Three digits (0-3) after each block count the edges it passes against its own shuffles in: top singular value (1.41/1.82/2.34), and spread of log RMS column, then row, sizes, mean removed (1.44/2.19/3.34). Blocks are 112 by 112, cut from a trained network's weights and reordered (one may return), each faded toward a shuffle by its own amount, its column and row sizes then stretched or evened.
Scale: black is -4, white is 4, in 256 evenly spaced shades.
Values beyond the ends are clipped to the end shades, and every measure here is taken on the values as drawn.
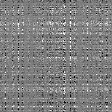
3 3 2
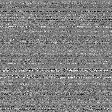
2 0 3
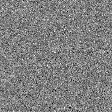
0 0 1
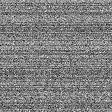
3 0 0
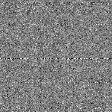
1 0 2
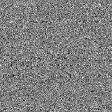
2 0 2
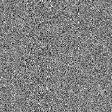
1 2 0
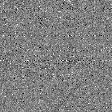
0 1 2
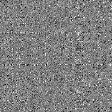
2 2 1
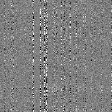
2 3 1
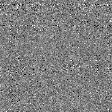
0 1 2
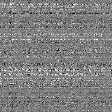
2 2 3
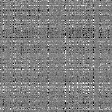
3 3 2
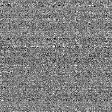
1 2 2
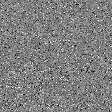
1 0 1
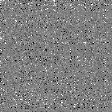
0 2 2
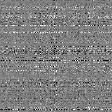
2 2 3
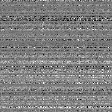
3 1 3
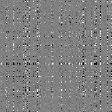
3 3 2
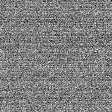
2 1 1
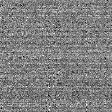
2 2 1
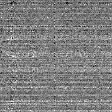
3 2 2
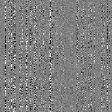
3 3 1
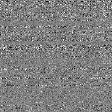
0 1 3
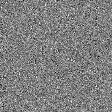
0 1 0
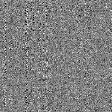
1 2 1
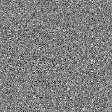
1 1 1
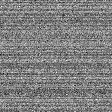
3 0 1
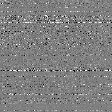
1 0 3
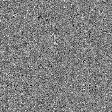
0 1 0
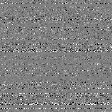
2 1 3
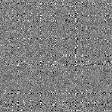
2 2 2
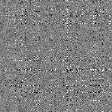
2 2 2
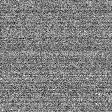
2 0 1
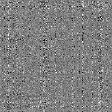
0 3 2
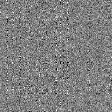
1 2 1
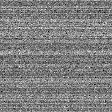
3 1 1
